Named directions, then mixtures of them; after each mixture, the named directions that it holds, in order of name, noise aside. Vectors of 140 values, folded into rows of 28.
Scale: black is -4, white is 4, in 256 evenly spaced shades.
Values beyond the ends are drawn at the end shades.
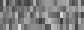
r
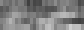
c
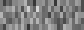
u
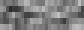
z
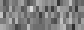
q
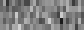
r.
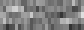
c, r, z.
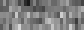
c, r, z.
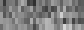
c, q, u.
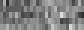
c, r, z.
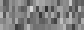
q.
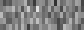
u.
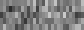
u, z.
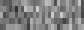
r, u, z.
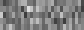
q, u, z.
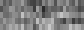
c, u.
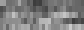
c.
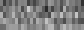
c, q, u.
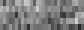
c, r, u.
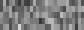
r.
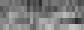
c.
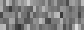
r, u, z.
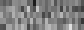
c, u.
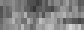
c.
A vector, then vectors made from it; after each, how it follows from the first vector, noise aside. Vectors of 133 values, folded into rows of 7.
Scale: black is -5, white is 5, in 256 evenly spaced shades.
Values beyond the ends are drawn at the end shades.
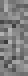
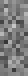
sign-scrambled.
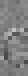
wrapped around, negated, partly zeroed.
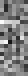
negated, scaled up.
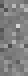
wrapped around, negated, partly zeroed.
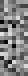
scaled up.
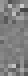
wrapped around, negated, partly zeroed.
